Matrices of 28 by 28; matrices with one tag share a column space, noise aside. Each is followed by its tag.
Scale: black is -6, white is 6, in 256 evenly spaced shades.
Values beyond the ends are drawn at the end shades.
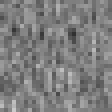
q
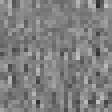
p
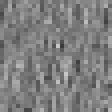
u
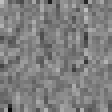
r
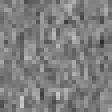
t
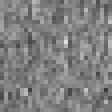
t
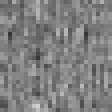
q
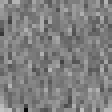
r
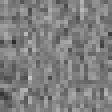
t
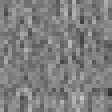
t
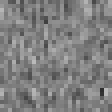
t
